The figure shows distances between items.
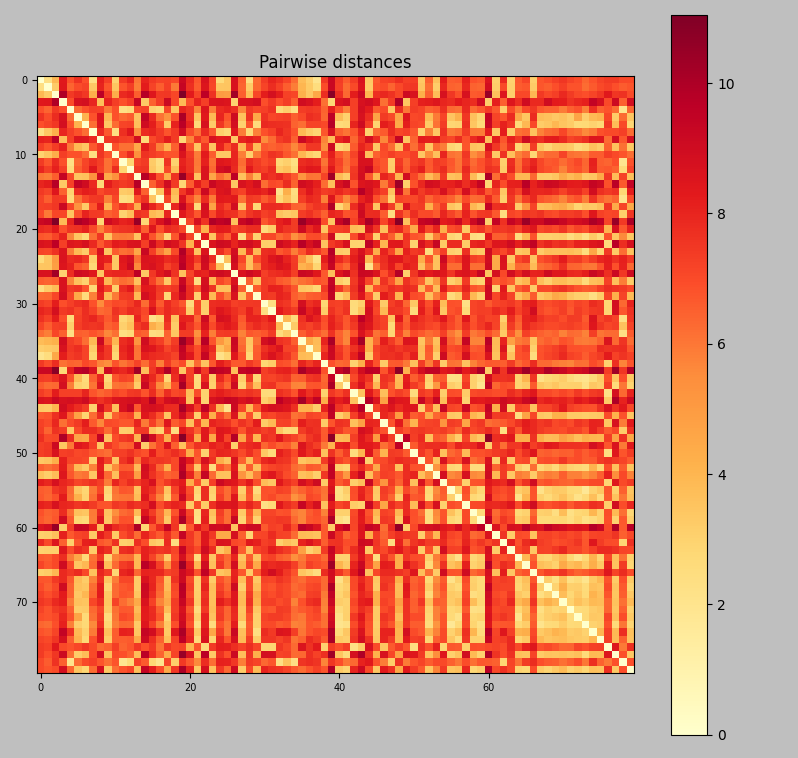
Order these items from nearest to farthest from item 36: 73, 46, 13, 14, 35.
35, 13, 73, 46, 14
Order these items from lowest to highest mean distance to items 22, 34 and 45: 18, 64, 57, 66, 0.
64, 57, 18, 0, 66
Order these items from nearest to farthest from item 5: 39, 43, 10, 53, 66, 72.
72, 53, 10, 66, 43, 39
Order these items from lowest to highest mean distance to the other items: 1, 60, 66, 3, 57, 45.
45, 1, 66, 57, 3, 60
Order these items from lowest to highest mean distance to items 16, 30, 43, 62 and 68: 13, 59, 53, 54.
54, 59, 13, 53
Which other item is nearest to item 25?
44
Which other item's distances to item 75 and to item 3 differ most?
39
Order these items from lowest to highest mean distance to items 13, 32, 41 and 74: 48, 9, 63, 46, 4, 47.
9, 48, 4, 47, 63, 46
